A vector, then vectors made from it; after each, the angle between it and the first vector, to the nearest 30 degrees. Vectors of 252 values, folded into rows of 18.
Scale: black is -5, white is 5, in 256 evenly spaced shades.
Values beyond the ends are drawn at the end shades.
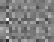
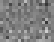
120 degrees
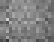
30 degrees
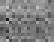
150 degrees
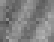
60 degrees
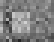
60 degrees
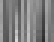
90 degrees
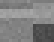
90 degrees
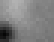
90 degrees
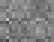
30 degrees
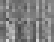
120 degrees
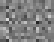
30 degrees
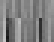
90 degrees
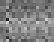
150 degrees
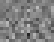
120 degrees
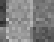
60 degrees
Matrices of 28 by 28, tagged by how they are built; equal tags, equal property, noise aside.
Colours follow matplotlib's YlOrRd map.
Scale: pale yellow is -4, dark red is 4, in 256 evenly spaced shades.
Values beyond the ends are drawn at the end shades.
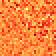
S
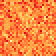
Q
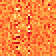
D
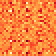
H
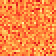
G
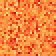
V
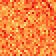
Q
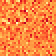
H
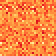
H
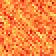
Q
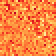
S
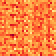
V
